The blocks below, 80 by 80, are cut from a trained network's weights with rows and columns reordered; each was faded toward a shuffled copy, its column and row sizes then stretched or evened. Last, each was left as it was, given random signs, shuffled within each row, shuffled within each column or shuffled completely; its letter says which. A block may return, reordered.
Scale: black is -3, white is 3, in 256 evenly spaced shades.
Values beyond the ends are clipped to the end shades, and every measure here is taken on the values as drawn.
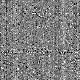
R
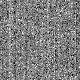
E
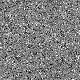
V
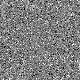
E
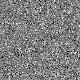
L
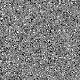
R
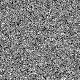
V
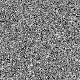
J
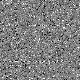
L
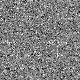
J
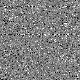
L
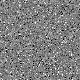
E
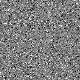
L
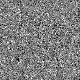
L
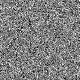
E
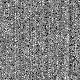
E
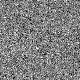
J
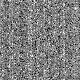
E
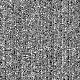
R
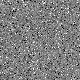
V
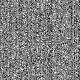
E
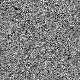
E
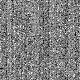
E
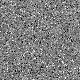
V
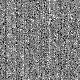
E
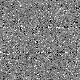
R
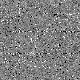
L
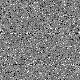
J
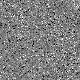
E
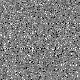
J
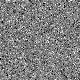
V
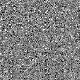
R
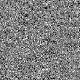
R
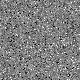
V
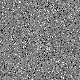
E
